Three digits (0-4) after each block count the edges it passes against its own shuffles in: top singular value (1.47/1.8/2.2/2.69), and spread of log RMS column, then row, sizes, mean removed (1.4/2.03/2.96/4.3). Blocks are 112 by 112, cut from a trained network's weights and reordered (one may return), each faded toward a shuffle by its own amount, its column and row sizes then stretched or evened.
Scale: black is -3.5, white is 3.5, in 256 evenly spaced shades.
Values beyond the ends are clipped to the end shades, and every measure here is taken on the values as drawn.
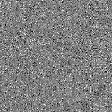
2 1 0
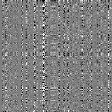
4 4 2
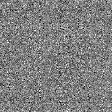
1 2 0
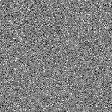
2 0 0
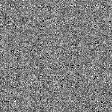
0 2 2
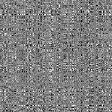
3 3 3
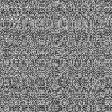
4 1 1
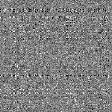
3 2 2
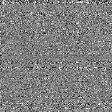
0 1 3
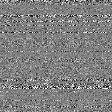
1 1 4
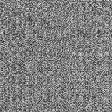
3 0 0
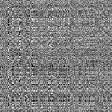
4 3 1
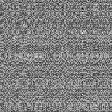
4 0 0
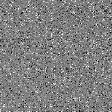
2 1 1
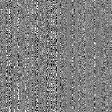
3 4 0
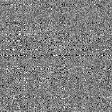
0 2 3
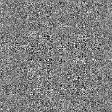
1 2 2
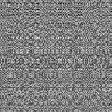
4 1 2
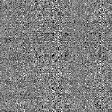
2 3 0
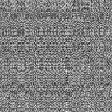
4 1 0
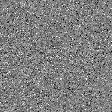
1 0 0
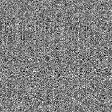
2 0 2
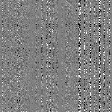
2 4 0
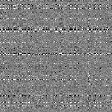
4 2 3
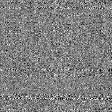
1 1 3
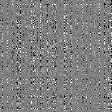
0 4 3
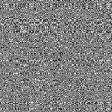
4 0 3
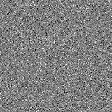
2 0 1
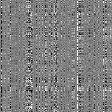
4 4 2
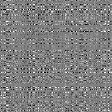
4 3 4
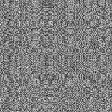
4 1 0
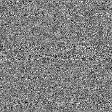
0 0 3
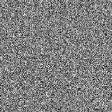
1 2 1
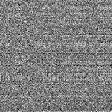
3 1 1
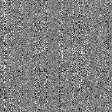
1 3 1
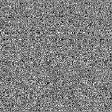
2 1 3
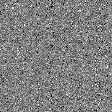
0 2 0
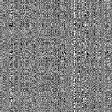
3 3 1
